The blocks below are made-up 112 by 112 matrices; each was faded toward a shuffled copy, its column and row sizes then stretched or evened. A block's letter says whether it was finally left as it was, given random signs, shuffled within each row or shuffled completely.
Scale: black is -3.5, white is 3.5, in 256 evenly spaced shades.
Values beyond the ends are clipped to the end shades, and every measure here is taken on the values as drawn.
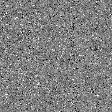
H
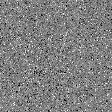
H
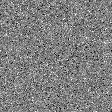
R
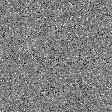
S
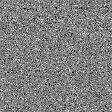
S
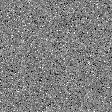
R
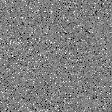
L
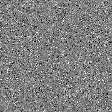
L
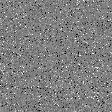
H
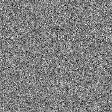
H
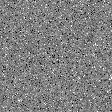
R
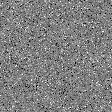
R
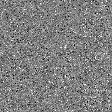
H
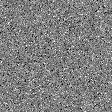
R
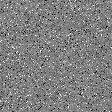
R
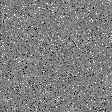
R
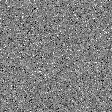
R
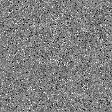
H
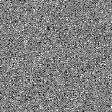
L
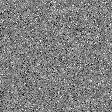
R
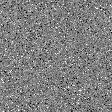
R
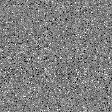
L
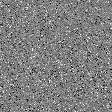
R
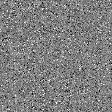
H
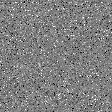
S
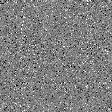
L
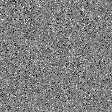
H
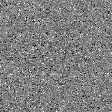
L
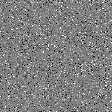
L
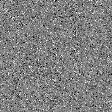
H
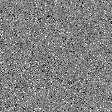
H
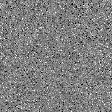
L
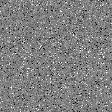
L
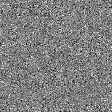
S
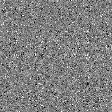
L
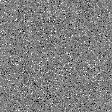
H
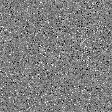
H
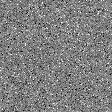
R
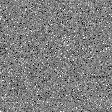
S
